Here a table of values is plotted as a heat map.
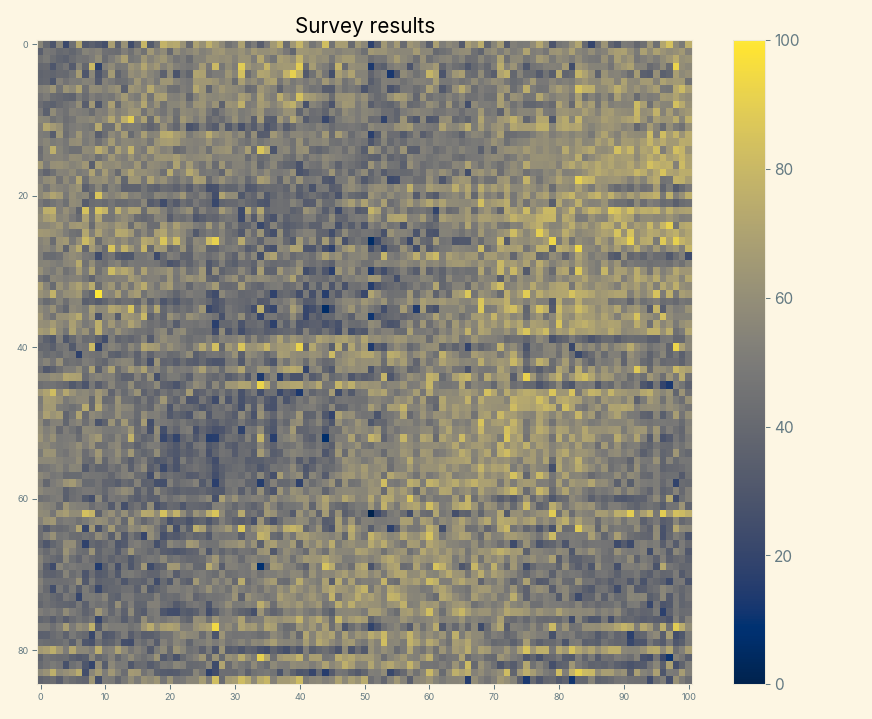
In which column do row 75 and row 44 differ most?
34
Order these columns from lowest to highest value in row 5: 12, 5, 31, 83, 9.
9, 12, 5, 83, 31
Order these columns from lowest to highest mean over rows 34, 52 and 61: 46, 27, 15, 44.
27, 44, 15, 46
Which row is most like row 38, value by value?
80
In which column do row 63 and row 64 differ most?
31
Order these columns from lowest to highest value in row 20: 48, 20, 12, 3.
48, 20, 12, 3
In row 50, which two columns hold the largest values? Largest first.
68, 73
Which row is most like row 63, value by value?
54
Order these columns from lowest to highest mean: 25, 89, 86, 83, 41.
41, 25, 86, 89, 83
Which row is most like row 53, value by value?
29
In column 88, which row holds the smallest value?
76
